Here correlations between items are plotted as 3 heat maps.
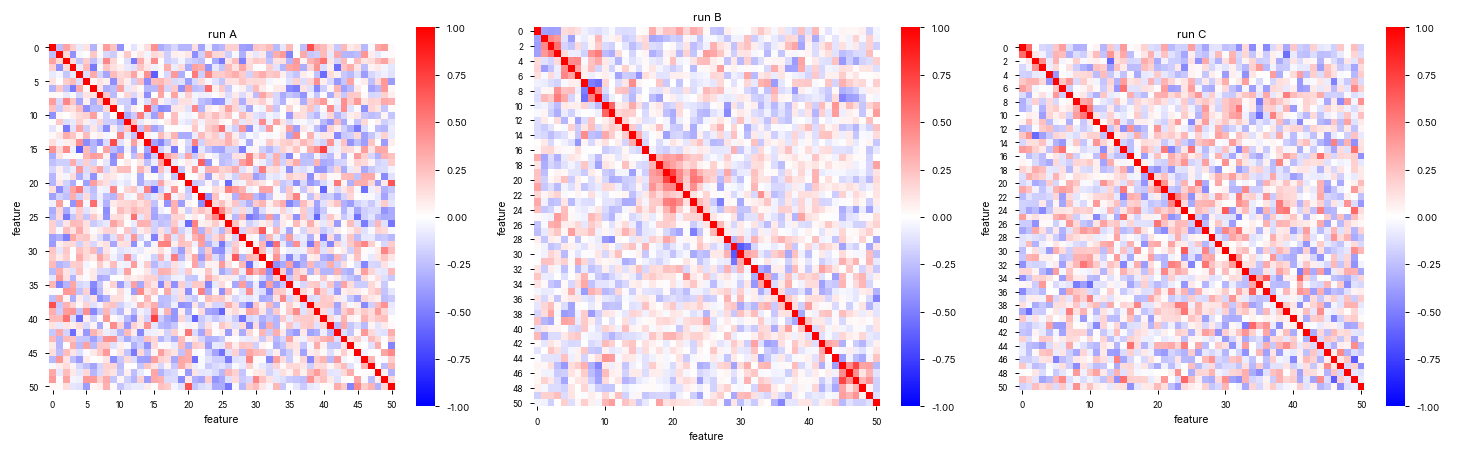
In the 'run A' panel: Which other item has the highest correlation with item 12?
25
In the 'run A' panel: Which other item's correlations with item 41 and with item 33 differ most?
29
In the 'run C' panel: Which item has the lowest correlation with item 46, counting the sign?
49
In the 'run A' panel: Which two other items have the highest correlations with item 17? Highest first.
22, 29
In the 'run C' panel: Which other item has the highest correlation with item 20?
26
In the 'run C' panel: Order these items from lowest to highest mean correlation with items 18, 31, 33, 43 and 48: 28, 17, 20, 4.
20, 4, 17, 28
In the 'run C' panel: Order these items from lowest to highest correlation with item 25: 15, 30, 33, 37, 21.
30, 33, 37, 21, 15
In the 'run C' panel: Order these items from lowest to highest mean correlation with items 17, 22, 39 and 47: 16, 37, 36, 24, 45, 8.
37, 8, 45, 36, 16, 24
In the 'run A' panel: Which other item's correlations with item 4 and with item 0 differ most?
15
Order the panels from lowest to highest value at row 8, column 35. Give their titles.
run C, run A, run B
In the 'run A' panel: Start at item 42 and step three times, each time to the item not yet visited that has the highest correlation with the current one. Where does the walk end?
45
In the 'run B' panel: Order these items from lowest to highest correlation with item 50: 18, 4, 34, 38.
38, 34, 4, 18
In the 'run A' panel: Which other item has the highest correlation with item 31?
27
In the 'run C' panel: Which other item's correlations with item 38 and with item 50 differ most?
23
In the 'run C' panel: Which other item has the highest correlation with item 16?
44
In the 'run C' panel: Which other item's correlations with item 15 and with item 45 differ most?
21
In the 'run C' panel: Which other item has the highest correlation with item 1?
0
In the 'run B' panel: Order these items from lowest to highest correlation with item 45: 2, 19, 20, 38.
20, 19, 2, 38
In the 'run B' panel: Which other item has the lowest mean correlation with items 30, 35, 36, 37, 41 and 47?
50
